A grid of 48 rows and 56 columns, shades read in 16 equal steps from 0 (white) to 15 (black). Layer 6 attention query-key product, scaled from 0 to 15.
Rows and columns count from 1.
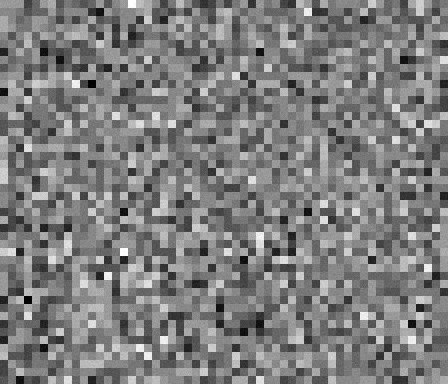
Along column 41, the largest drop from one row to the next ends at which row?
28
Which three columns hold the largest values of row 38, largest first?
4, 1, 44
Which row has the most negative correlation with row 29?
32
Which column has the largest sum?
6
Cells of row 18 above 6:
44
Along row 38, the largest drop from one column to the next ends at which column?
5
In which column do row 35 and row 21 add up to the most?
13
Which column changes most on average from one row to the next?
52
